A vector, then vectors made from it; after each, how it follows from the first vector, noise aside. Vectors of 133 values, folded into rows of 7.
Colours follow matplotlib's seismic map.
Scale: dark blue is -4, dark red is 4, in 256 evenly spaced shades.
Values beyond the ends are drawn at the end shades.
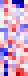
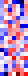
copied.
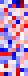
sign-scrambled.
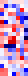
wrapped around.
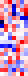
wrapped around.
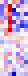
wrapped around, negated, partly zeroed.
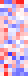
negated, shrunk.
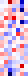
reversed, partly zeroed.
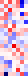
reversed, partly zeroed.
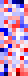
copied.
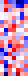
copied.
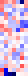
reversed, partly zeroed.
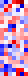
sign-scrambled.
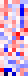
reversed, partly zeroed.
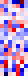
sign-scrambled.
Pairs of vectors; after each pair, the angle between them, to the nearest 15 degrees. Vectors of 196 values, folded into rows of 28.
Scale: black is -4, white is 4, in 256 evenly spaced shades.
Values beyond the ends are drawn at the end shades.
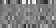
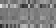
105 degrees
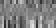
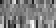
30 degrees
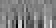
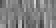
45 degrees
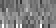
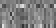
75 degrees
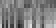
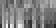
165 degrees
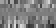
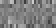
45 degrees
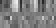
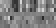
150 degrees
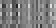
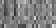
60 degrees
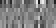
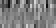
60 degrees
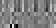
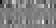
105 degrees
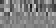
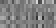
105 degrees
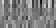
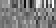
90 degrees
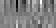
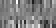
120 degrees
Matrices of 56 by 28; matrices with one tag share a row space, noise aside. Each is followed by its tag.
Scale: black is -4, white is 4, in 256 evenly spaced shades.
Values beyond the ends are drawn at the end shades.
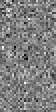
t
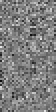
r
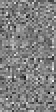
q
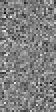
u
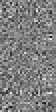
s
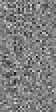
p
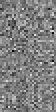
q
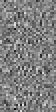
p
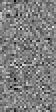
p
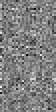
r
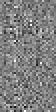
p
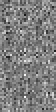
t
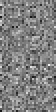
r
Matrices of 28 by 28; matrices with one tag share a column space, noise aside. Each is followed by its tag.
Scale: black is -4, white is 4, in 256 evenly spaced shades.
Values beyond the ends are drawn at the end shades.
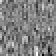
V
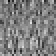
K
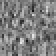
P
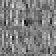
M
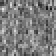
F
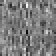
F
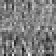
V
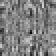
F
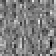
K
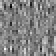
F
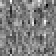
M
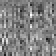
P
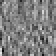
V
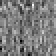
F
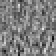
V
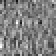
K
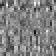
F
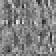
M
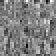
K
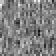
K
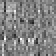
P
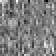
K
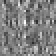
M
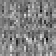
P
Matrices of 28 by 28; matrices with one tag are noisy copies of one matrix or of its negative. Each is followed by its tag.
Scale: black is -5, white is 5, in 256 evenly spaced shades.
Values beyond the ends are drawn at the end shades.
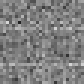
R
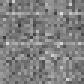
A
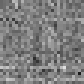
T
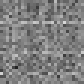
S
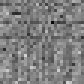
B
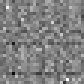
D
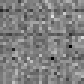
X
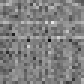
B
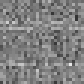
R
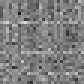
S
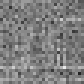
T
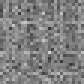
S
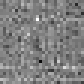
T
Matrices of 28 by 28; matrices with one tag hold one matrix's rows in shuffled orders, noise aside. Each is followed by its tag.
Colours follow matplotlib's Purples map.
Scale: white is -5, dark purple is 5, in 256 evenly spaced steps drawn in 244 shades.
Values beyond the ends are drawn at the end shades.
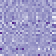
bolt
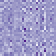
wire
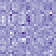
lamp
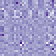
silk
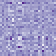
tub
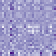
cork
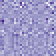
silk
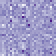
lamp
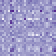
cork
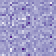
lamp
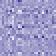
tub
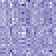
lamp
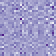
silk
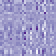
wire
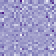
silk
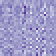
wire
